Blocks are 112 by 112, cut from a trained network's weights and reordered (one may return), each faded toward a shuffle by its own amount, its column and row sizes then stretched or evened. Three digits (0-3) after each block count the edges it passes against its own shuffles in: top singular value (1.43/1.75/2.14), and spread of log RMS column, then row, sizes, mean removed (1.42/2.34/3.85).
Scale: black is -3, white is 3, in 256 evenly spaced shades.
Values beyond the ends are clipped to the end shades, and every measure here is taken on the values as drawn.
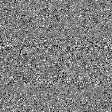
1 0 2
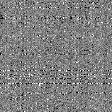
2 0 2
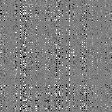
1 3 2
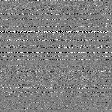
2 0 3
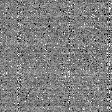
1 2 0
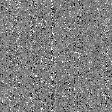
0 2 0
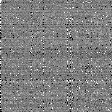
2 2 1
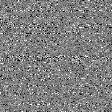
2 0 2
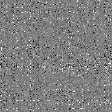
0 2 2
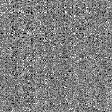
1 1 1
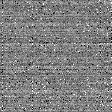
2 1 1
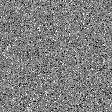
0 0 0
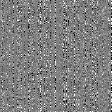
1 3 0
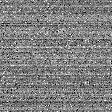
3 0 1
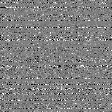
0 1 3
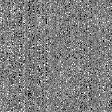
1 2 0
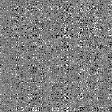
3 2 2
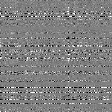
3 1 3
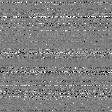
1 0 3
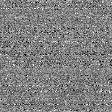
0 0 2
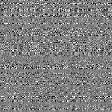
3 0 3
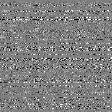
1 1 3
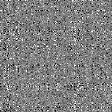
2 2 2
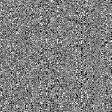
2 2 0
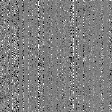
1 3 0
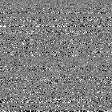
0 0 3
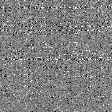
1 0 2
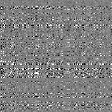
3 2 3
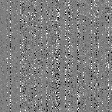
0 3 0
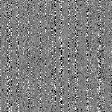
2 3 0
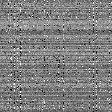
3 2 0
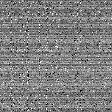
3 1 0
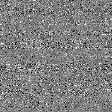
0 1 2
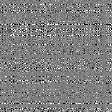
3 2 3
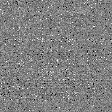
0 1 1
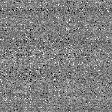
0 1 1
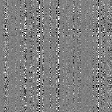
3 3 1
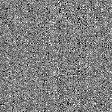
1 1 1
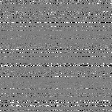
2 1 3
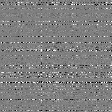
2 1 3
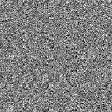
3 1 0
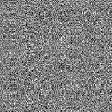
3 1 0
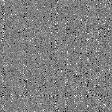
0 2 1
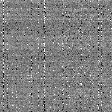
2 2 0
